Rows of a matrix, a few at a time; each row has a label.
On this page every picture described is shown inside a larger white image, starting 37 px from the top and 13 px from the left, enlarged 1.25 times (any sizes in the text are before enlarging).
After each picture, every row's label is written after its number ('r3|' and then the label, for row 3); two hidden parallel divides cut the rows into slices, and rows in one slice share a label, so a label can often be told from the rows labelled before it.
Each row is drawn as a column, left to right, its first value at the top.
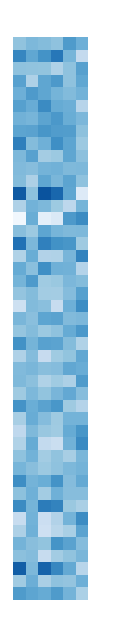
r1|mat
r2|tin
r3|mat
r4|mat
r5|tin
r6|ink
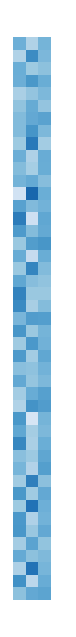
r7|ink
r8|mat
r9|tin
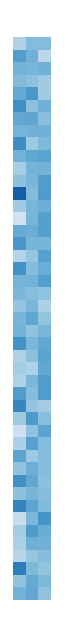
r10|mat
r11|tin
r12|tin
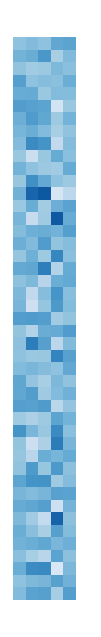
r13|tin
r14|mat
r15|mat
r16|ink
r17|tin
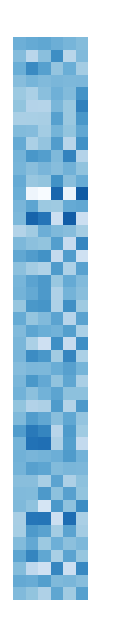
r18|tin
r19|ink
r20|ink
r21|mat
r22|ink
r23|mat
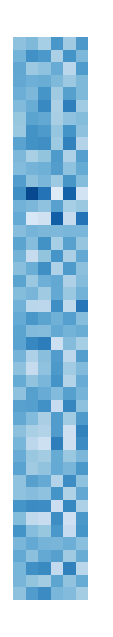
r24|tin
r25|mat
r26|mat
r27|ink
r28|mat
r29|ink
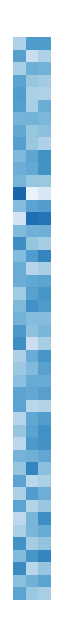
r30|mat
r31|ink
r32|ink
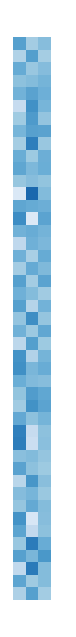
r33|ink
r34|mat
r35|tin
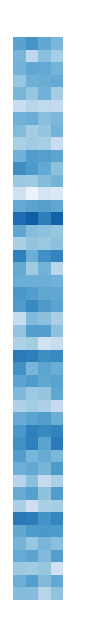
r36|ink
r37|ink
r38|ink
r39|ink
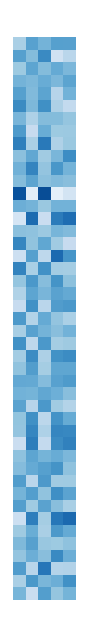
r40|mat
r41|ink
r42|mat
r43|ink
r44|ink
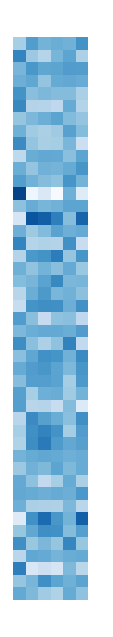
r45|mat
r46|ink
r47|ink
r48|ink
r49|tin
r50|ink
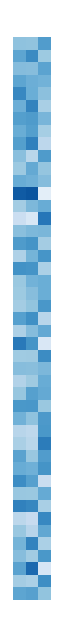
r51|mat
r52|mat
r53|ink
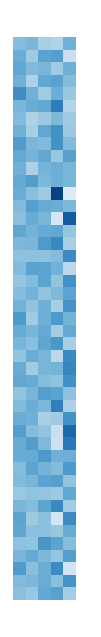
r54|tin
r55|tin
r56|tin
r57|mat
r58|ink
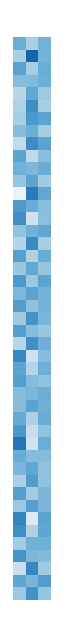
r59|ink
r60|mat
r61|tin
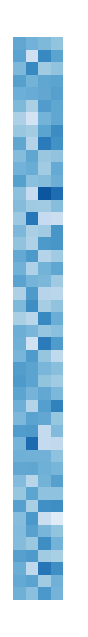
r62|tin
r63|ink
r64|mat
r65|mat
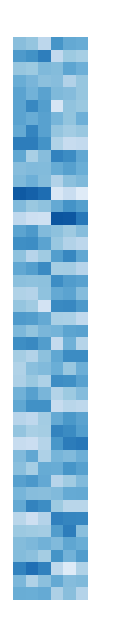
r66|mat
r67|mat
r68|mat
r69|ink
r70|ink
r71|ink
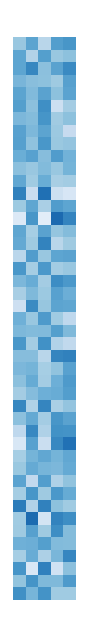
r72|mat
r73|ink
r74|mat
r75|ink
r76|ink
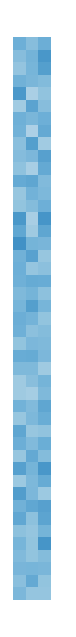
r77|tin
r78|tin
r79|tin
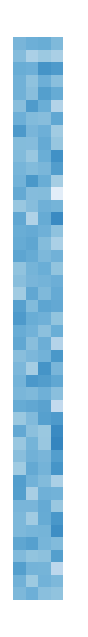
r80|tin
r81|tin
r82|tin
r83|ink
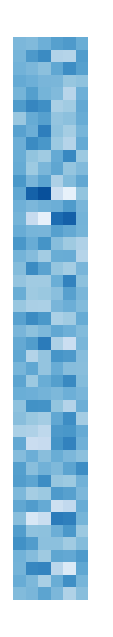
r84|tin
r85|mat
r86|mat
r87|ink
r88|ink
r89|tin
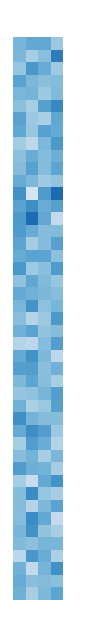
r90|tin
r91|ink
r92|tin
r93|mat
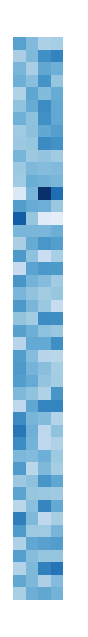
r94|ink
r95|tin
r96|mat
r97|mat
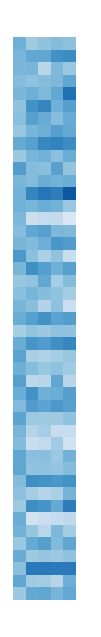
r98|tin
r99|mat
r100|mat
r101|mat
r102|mat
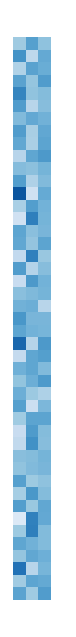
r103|mat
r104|ink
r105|tin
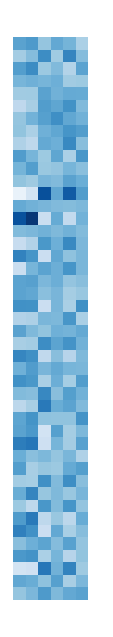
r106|ink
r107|ink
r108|mat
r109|tin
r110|mat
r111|tin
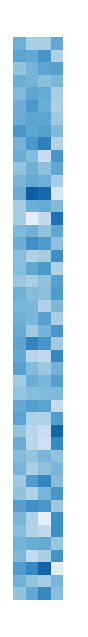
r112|tin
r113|mat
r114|mat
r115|ink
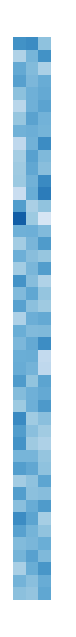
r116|ink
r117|tin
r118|mat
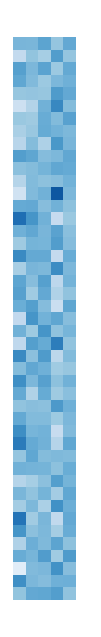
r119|ink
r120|tin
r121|tin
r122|mat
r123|tin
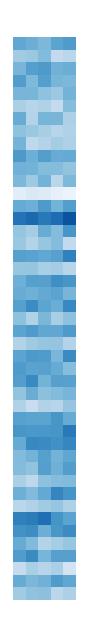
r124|ink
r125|ink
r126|ink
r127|ink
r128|ink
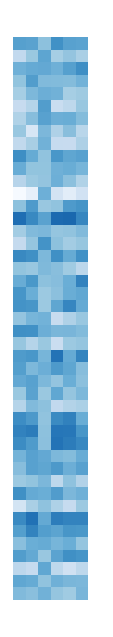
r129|ink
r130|ink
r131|tin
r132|ink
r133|ink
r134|ink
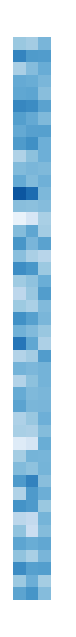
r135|mat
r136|mat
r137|tin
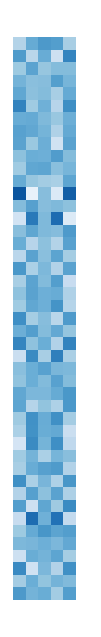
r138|mat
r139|ink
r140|tin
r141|ink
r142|mat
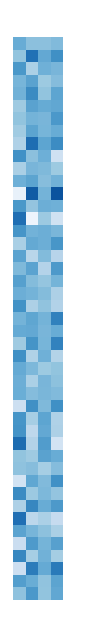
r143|ink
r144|mat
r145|tin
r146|mat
